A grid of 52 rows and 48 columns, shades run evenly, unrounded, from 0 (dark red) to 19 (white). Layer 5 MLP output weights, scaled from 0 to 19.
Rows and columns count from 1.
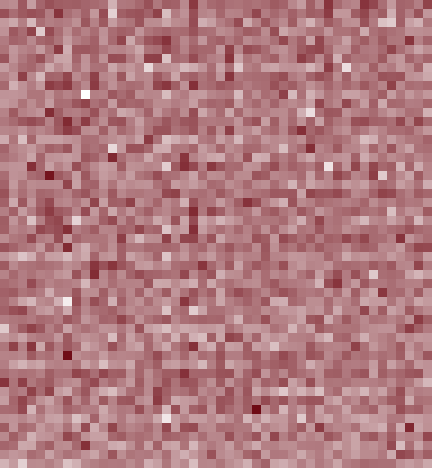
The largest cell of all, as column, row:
10, 11
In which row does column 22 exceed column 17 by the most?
16
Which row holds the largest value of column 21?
8
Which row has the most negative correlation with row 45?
13
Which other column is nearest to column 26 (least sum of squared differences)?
14
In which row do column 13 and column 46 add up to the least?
48
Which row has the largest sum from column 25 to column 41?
47
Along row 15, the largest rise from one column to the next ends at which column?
27
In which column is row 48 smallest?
46
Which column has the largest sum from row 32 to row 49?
42
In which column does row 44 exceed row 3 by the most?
41
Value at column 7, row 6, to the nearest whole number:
4
